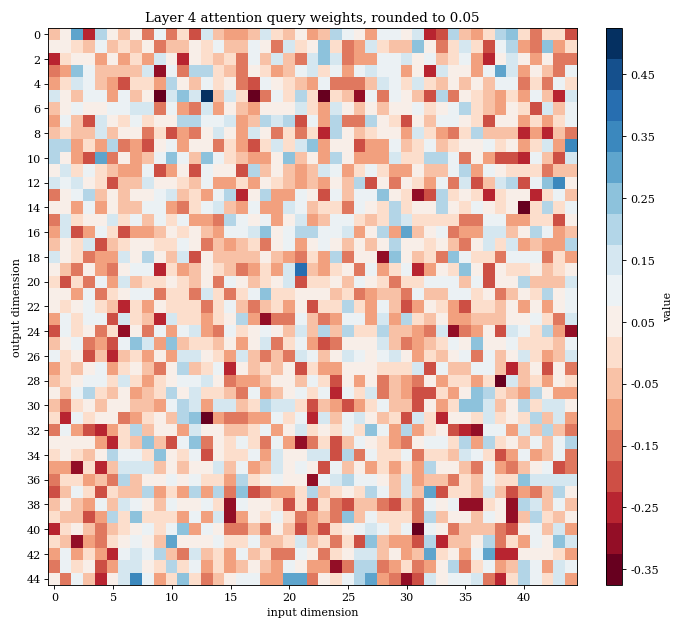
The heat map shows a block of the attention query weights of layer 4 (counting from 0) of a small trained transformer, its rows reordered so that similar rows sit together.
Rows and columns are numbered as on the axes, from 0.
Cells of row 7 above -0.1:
34
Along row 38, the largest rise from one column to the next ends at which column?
40
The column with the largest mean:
27
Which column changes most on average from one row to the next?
44
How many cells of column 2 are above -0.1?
35
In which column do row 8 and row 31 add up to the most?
31
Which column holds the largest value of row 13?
28
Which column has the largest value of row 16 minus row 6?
41
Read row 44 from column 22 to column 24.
-0.15 0.05 0
